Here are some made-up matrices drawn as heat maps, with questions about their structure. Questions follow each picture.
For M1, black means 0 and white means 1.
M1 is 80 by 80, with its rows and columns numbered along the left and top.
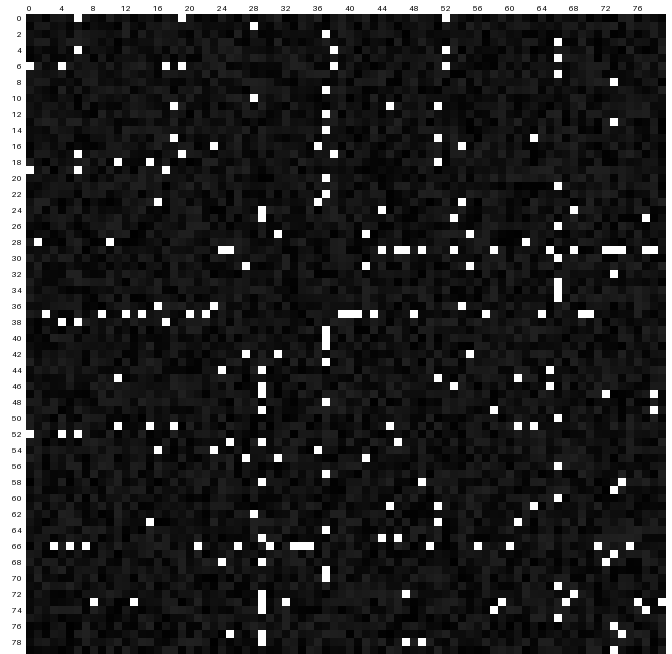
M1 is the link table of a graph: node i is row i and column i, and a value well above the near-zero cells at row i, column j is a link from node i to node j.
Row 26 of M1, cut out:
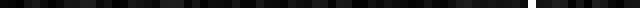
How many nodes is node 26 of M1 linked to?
1
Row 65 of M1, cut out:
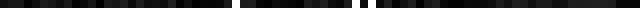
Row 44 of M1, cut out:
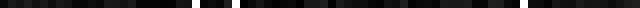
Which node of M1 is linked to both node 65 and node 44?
node 29
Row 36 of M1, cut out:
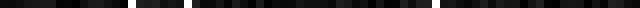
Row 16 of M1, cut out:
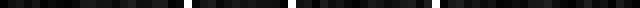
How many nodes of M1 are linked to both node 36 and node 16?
2
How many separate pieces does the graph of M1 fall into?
8
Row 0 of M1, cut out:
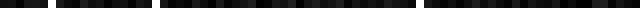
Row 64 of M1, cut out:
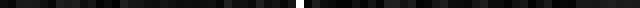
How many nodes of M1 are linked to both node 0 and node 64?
0
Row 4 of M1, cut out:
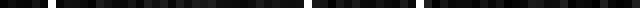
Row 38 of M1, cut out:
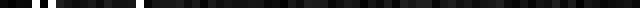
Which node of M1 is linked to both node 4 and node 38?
node 6
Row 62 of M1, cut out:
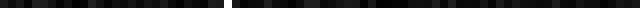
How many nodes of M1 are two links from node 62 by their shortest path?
2
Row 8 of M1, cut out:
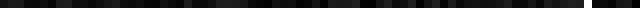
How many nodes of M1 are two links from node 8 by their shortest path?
7
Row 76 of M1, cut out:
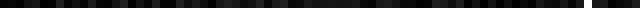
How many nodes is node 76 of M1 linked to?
1
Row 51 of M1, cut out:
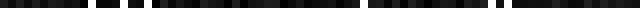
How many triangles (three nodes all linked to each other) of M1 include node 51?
6
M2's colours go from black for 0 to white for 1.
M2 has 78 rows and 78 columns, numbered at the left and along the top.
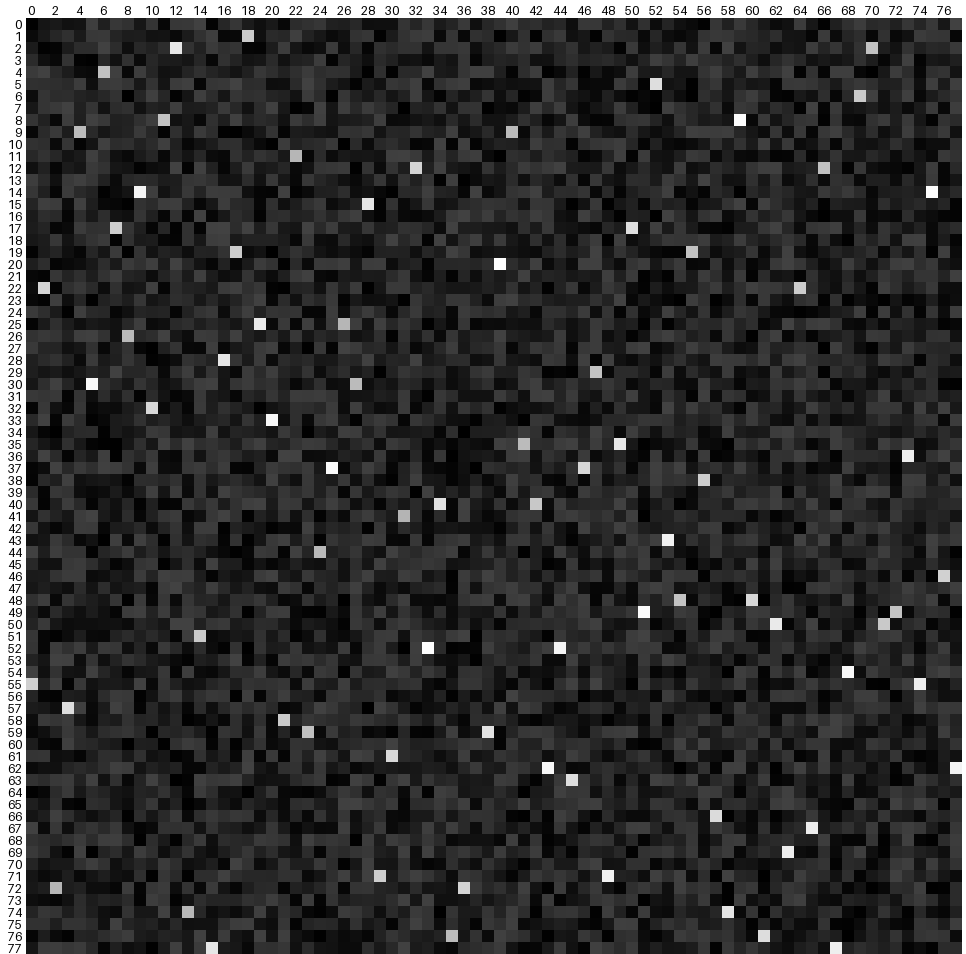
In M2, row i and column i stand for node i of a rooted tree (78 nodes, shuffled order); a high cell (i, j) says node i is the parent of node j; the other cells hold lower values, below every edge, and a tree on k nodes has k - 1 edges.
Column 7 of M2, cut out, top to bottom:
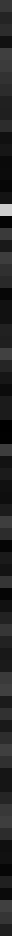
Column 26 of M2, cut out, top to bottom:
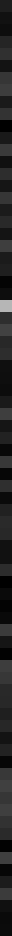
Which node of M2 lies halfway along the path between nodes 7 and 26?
19
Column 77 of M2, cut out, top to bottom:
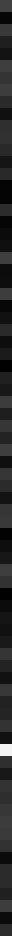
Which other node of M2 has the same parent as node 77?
43
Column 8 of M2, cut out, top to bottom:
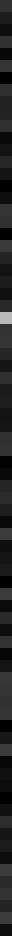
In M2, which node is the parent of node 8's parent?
25
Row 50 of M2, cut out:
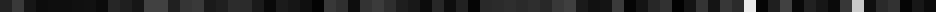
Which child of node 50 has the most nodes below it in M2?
62
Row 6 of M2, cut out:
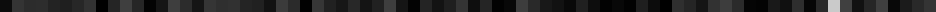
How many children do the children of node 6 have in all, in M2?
1
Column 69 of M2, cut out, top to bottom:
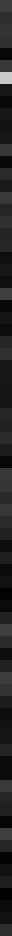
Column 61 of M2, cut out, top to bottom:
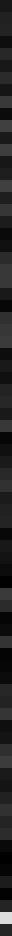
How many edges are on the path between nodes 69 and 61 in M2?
9
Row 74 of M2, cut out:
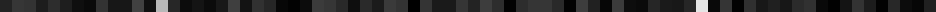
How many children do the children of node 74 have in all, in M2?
1
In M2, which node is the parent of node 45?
63
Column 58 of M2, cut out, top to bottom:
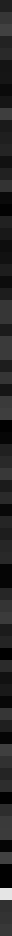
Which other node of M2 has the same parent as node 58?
13
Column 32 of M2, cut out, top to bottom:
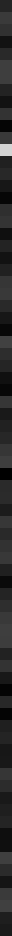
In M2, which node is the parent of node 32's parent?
2
